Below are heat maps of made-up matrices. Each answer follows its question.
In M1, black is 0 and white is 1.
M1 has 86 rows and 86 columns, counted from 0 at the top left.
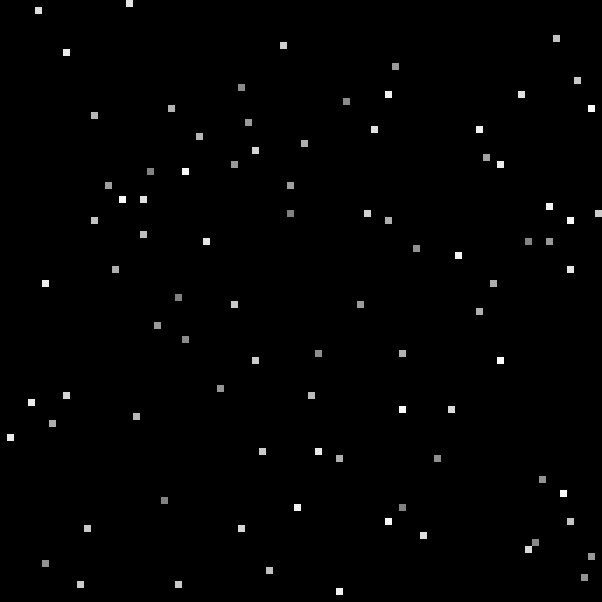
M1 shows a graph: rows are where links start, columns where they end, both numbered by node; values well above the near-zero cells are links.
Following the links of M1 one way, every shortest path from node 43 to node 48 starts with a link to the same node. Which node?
node 51
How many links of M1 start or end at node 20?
3
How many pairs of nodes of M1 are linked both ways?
6
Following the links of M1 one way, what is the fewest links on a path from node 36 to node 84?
5
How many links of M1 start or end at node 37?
1
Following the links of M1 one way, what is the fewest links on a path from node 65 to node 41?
3
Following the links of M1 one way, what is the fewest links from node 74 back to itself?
4
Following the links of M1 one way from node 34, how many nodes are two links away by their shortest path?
1
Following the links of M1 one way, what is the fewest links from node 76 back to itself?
8
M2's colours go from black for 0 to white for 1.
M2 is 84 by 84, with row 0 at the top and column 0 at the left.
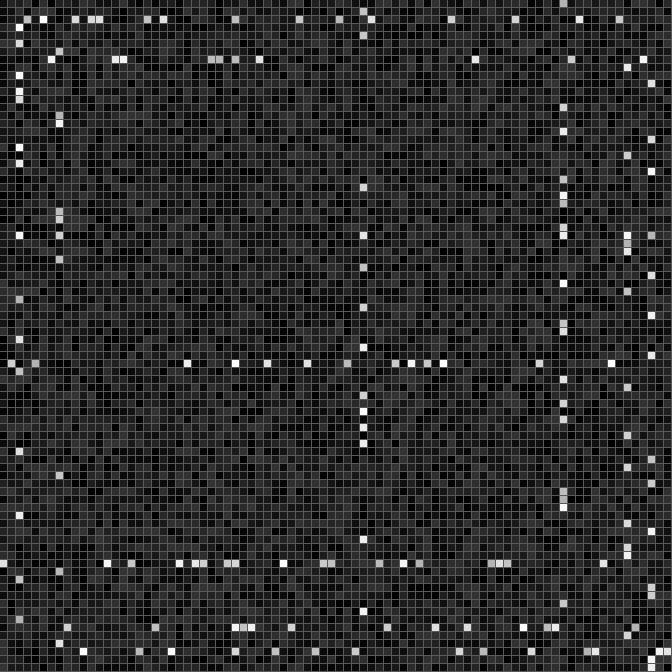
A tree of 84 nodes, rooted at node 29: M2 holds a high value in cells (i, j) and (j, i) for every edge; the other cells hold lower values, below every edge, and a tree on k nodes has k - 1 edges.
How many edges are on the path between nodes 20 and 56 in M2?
2
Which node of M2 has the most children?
70
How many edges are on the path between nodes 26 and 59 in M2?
2
